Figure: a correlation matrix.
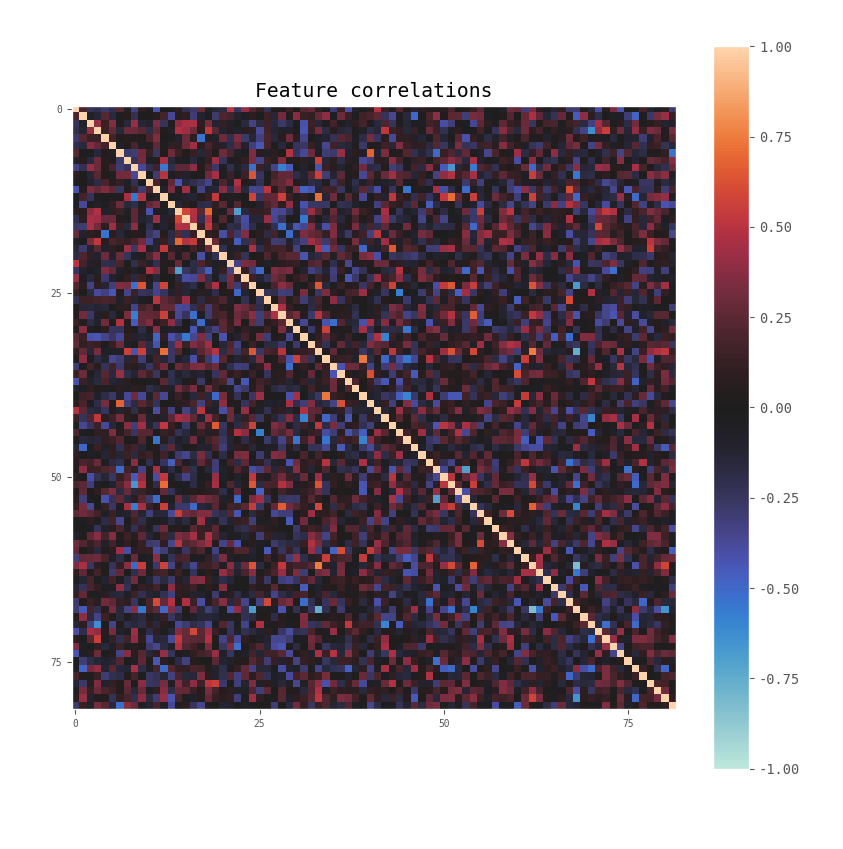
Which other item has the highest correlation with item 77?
48
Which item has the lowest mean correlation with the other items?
68
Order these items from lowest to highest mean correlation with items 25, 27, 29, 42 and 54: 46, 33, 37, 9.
37, 46, 33, 9
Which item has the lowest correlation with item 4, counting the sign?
17
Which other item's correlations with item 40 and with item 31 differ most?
6
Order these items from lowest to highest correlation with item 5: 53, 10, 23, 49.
53, 23, 10, 49
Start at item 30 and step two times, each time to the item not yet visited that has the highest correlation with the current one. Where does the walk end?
39
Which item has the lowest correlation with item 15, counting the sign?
31
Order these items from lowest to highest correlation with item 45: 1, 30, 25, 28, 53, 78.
30, 28, 1, 25, 53, 78
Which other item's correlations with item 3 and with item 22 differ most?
14
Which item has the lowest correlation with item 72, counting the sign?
70
